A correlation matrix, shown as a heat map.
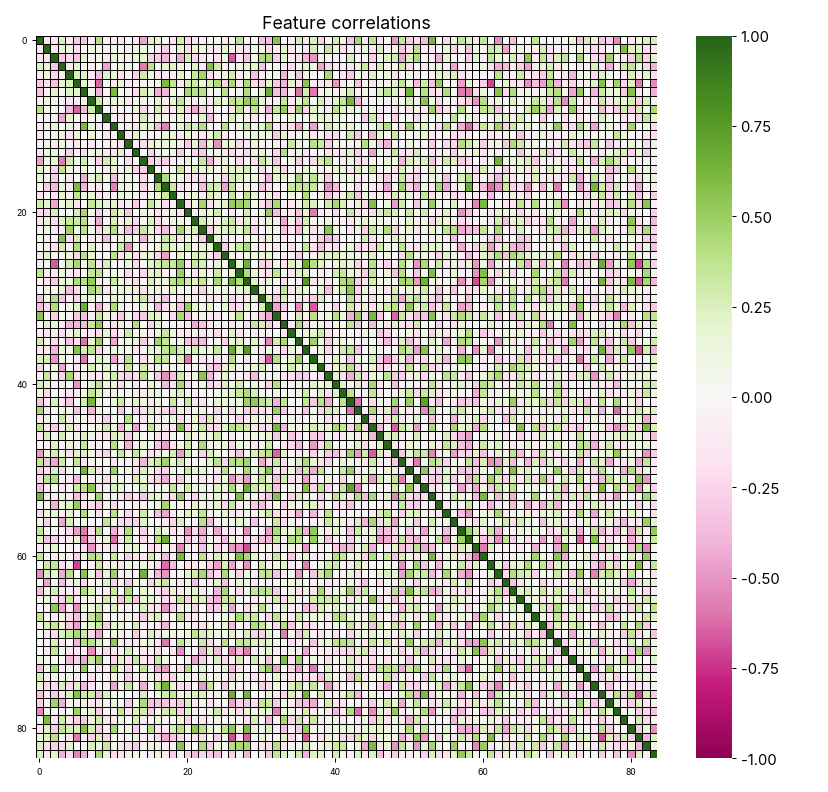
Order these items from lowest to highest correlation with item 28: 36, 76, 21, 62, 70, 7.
62, 21, 70, 7, 76, 36
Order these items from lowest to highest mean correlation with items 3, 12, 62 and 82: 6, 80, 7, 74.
74, 7, 6, 80
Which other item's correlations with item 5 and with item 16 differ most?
8
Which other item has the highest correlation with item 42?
52
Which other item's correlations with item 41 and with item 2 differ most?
26
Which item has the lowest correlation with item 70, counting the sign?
17
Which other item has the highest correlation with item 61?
81
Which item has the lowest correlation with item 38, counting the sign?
3
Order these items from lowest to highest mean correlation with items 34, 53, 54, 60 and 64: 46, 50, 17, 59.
59, 46, 17, 50
